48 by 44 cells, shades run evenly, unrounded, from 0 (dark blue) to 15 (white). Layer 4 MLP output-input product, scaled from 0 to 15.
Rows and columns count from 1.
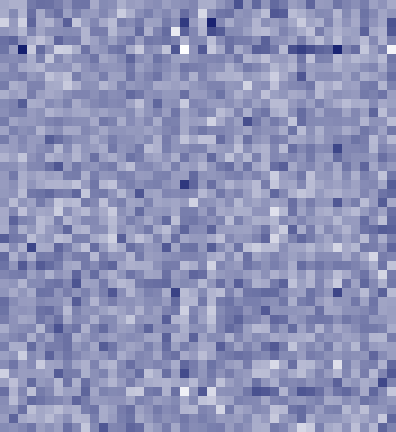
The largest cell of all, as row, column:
6, 21
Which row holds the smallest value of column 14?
27
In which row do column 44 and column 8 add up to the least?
3
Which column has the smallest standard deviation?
37
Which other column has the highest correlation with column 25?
41
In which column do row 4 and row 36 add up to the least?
19
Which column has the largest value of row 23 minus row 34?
9
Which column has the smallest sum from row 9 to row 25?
44
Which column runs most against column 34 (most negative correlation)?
16
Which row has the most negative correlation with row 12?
18
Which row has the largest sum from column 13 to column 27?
43
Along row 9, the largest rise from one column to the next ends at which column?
35
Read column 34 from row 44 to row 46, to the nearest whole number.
4 8 5
